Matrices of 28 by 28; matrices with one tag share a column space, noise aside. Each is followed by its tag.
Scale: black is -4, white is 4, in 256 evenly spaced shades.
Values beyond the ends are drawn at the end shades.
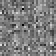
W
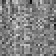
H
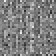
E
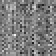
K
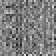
E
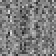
E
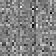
W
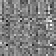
H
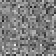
E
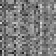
K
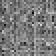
W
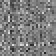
W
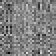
K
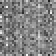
E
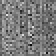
K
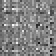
W
